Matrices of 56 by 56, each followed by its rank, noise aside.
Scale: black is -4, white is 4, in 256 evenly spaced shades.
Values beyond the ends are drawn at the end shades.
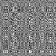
four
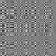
two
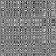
three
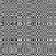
two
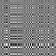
one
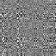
six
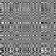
two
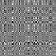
two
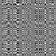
two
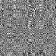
six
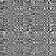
four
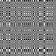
one
